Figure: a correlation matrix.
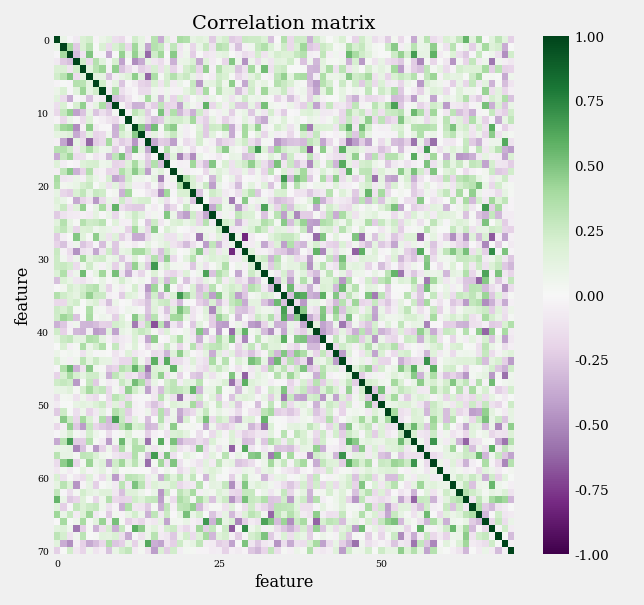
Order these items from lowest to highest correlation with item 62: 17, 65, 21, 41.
41, 65, 17, 21
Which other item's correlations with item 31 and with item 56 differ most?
15
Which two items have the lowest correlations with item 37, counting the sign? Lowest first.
24, 49
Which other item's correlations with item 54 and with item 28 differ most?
35
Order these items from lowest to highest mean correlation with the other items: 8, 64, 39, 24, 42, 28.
39, 28, 8, 24, 64, 42
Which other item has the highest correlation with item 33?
66
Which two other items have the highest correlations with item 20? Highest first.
65, 35
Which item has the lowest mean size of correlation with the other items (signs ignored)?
59
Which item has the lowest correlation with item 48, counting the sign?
14
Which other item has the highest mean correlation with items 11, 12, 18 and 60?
45
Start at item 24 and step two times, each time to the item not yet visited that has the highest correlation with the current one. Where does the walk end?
44
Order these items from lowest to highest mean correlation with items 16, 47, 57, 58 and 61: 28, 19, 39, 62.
19, 39, 28, 62
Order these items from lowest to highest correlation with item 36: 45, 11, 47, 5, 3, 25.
25, 47, 45, 11, 5, 3
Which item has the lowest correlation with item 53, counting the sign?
32
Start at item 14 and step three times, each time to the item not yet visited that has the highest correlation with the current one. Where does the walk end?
67
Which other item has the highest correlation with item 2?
55
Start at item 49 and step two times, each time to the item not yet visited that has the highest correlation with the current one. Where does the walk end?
9
